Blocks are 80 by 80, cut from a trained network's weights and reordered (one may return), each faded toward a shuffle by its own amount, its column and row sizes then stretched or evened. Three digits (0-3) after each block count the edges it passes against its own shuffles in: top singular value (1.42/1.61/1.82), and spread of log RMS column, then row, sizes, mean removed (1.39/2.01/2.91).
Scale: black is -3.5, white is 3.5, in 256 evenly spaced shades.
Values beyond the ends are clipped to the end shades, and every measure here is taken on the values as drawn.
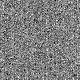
0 0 0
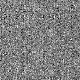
0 1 1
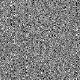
1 2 0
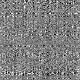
2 0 3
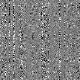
0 3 2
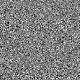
1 0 2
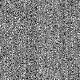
0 2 0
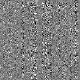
1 3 1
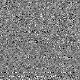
1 1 2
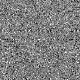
0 1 2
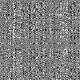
3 2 3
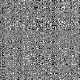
2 1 3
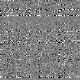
2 2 3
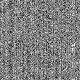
2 0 1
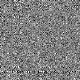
2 2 2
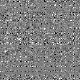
0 2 3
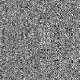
3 2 1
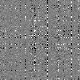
2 3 2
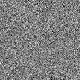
1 0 0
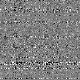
1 2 3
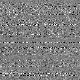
1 0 3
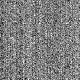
2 0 1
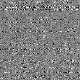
0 1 3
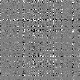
3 3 3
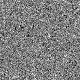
0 0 0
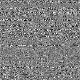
0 0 3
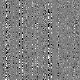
2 3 1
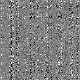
1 3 2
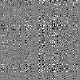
3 3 3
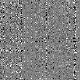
0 3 2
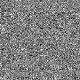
1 0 2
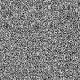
1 0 0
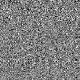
1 0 2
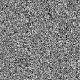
2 1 0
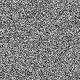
1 0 0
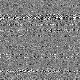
3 0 3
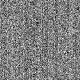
1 0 0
